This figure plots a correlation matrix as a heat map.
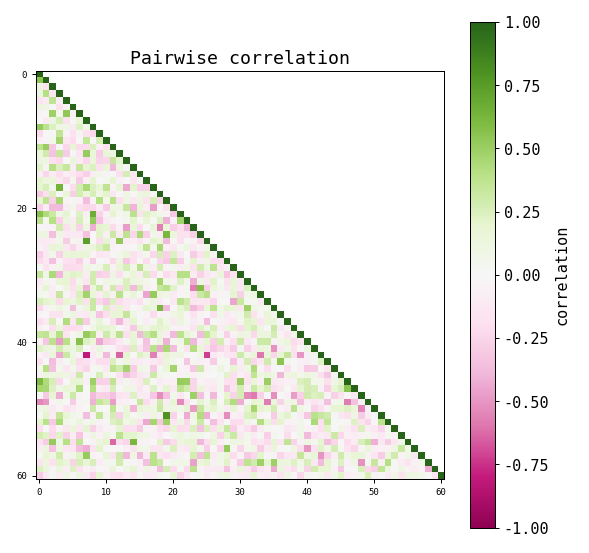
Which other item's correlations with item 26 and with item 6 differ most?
40
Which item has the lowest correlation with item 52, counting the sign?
16
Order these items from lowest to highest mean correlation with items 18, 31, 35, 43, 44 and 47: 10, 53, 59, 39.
59, 53, 10, 39
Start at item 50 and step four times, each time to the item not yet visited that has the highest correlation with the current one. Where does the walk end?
51
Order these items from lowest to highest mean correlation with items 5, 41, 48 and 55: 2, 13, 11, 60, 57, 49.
11, 13, 49, 60, 57, 2
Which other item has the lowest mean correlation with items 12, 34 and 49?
42
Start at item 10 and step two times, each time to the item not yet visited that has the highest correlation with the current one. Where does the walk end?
17
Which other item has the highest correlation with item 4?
6
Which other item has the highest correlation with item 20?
44
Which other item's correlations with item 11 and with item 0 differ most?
14
